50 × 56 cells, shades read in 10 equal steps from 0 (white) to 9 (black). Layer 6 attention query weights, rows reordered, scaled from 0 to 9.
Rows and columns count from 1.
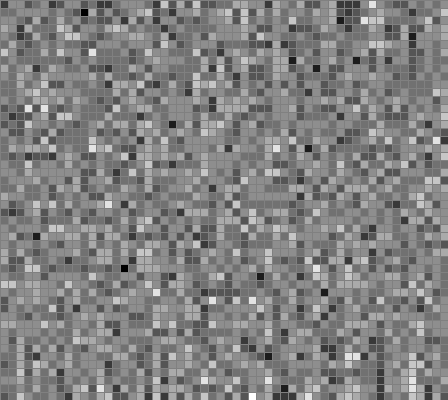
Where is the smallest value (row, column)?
50, 32
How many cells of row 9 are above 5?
15
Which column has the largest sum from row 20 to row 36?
38
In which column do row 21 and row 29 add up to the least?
43
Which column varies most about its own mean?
52
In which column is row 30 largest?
5
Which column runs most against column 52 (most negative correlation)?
48
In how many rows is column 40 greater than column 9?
17
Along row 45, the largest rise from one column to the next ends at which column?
46
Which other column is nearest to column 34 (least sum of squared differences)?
13
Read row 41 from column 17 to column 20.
5 5 5 2
